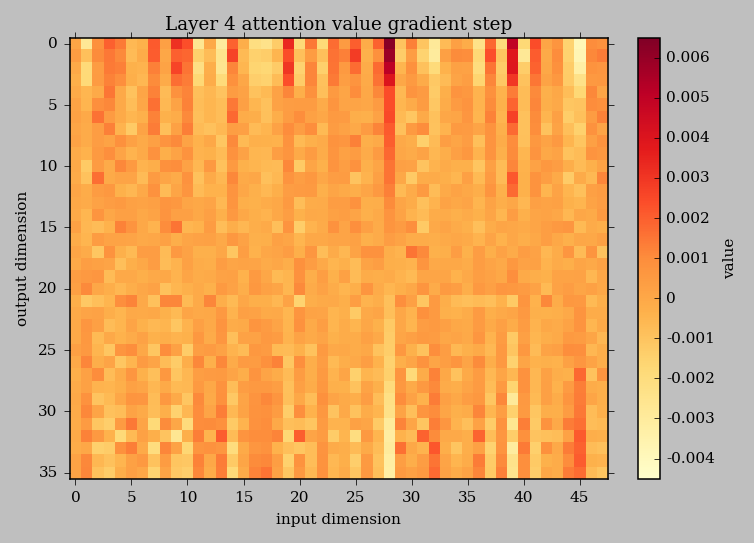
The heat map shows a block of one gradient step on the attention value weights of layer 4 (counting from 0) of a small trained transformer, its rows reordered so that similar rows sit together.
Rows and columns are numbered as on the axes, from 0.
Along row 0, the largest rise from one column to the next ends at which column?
39
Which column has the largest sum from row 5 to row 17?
28
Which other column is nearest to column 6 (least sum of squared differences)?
26
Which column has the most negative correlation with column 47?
44
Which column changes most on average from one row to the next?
31
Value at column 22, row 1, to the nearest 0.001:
-0.001
